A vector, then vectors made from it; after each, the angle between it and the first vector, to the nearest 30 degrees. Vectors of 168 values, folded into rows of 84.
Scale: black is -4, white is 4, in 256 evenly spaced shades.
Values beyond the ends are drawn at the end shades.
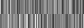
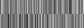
150 degrees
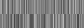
90 degrees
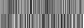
90 degrees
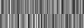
30 degrees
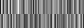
120 degrees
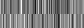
90 degrees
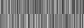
30 degrees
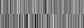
150 degrees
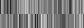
150 degrees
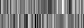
150 degrees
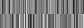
60 degrees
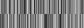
90 degrees
